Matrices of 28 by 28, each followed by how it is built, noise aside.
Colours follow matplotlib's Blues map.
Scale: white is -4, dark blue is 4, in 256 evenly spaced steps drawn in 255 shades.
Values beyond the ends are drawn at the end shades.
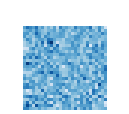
low rank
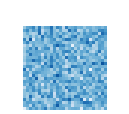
repeating rows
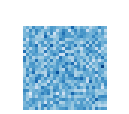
blocks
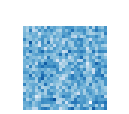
blocks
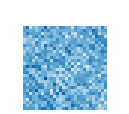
Toeplitz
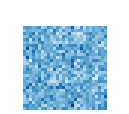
repeating rows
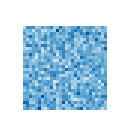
noise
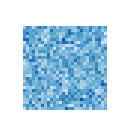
noise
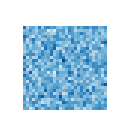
repeating rows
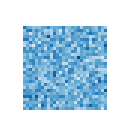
noise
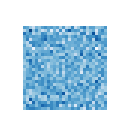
low rank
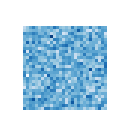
noise
